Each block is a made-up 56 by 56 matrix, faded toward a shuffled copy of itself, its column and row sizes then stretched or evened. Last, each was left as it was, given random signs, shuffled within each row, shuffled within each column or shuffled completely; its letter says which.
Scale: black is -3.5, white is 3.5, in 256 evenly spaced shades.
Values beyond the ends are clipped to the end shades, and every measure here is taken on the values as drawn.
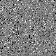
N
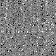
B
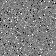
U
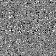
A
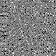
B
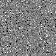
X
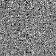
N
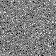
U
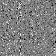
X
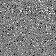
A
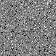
X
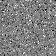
U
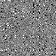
B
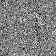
X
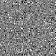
B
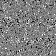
A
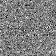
A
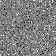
U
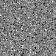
X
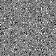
B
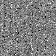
X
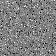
U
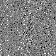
X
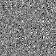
N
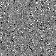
X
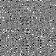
B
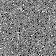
U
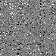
N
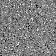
U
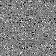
A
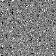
N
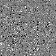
N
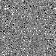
N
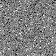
U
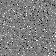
U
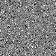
X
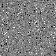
X
